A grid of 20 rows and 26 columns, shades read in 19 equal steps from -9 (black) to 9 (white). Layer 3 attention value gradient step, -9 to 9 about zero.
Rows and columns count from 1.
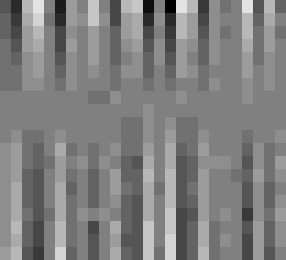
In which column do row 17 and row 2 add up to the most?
9
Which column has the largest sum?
16
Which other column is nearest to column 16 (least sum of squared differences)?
14
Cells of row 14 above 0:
9
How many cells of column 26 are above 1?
2
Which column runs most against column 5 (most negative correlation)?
8
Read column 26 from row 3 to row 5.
-1 0 0
